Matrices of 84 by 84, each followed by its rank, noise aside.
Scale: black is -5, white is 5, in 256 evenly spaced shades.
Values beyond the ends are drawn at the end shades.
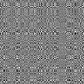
three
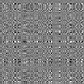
three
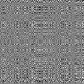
four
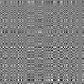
two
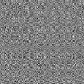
six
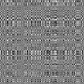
two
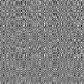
four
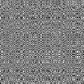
four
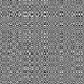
three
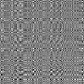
three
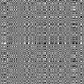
two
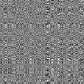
four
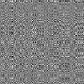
four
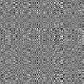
four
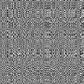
four
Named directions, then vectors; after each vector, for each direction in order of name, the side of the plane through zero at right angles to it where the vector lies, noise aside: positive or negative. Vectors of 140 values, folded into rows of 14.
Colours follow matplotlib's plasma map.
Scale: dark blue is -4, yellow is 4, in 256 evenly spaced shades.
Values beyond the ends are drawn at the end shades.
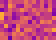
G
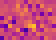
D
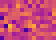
positive, negative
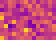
negative, positive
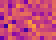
positive, negative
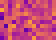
positive, negative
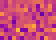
positive, positive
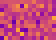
positive, positive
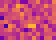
positive, negative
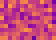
negative, positive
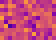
negative, positive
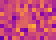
positive, positive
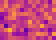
positive, negative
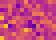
negative, positive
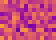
negative, negative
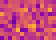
positive, positive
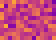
negative, positive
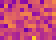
positive, negative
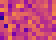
positive, negative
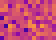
positive, negative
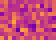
negative, negative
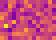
negative, positive
